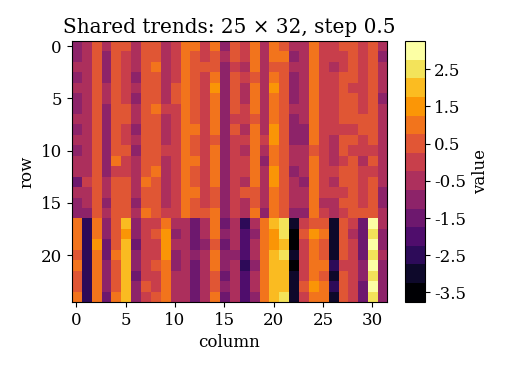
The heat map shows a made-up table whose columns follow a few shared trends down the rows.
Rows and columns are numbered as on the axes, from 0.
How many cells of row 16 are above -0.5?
21
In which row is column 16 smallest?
20
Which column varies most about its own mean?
26
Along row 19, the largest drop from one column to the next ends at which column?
22
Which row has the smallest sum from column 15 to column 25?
19
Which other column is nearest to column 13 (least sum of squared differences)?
10
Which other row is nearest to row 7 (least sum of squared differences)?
3
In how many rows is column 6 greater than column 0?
5
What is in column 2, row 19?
1.5
